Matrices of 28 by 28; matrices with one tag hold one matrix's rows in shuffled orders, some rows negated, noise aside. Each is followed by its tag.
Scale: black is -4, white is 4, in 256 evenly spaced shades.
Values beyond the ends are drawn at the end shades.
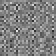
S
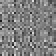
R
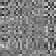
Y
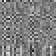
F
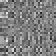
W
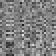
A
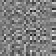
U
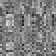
A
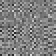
R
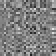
U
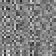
F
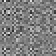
F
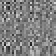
F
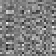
A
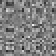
A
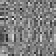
W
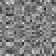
A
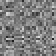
A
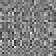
R
